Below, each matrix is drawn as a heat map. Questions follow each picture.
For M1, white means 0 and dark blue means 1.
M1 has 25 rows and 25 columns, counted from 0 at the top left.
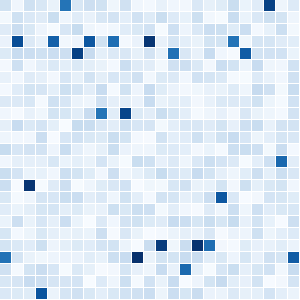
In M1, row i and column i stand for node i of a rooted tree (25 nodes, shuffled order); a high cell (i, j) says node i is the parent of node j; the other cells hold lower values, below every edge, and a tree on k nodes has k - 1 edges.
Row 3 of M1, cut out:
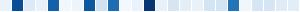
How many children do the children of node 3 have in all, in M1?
5
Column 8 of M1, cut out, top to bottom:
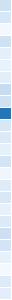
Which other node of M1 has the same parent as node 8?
10
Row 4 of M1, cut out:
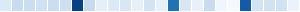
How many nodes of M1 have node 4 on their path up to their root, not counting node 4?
8
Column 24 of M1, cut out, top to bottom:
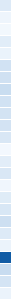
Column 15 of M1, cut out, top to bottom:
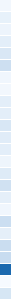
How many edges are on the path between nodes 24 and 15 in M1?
4
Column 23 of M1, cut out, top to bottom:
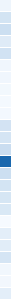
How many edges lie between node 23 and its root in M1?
6
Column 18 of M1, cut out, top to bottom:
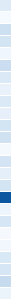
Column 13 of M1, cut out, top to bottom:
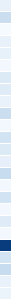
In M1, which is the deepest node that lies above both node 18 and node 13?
20
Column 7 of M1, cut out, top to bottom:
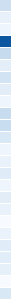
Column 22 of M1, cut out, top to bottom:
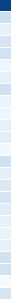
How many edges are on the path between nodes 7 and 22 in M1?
5
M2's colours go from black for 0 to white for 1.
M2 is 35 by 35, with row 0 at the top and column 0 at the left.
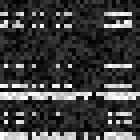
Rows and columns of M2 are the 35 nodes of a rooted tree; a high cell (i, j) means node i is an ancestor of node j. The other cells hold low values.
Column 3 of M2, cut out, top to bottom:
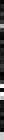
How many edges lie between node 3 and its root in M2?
6
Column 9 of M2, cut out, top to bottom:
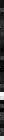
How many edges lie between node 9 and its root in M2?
3
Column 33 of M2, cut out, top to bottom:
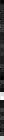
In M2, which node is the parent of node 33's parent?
34
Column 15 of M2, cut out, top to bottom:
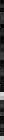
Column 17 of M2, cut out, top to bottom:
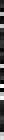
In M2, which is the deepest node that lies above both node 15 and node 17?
24
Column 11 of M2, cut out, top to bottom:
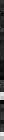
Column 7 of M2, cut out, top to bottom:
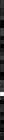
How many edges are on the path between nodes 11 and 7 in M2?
5
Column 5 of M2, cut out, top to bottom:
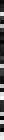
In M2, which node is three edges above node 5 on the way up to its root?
16
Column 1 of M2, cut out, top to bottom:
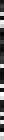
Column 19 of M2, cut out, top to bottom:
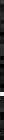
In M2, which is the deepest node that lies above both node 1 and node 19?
23
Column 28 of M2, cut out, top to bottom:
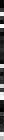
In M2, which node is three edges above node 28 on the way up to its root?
6
